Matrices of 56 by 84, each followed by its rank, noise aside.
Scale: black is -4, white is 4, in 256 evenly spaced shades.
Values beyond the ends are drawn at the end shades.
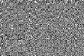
seven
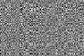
five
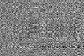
six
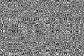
five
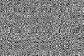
six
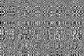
three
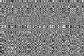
three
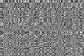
four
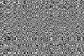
six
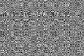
five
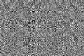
six
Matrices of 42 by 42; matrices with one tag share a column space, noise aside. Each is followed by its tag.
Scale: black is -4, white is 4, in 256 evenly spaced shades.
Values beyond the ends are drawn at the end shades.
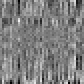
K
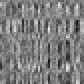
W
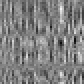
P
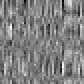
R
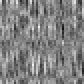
R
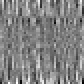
K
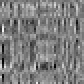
W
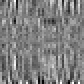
K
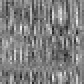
P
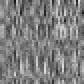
R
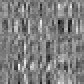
W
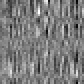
R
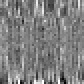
K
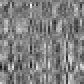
W
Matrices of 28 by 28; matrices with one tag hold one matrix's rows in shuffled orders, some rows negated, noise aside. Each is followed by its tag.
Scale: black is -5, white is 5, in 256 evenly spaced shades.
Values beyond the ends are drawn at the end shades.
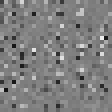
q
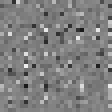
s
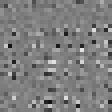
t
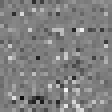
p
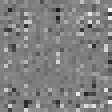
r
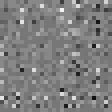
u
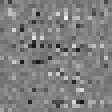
p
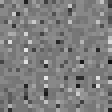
s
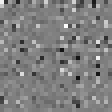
u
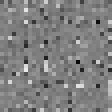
s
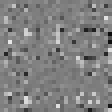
r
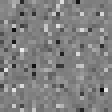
q
